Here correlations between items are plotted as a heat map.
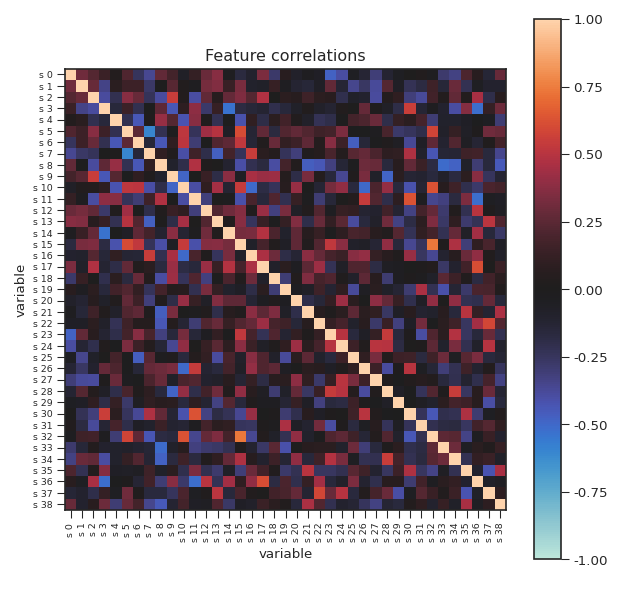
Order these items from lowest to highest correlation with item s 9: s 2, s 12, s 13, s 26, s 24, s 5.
s 24, s 13, s 5, s 12, s 26, s 2
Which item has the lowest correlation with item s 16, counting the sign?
s 10
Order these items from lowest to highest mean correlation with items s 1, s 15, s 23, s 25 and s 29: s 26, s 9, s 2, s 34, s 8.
s 8, s 26, s 9, s 2, s 34
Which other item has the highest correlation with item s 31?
s 19
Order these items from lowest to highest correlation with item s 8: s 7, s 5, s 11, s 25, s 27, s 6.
s 6, s 5, s 25, s 7, s 27, s 11
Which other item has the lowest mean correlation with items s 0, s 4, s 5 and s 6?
s 7
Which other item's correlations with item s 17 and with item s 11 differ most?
s 36
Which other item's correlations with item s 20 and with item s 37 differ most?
s 22
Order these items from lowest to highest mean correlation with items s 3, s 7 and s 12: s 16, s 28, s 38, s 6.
s 6, s 38, s 28, s 16
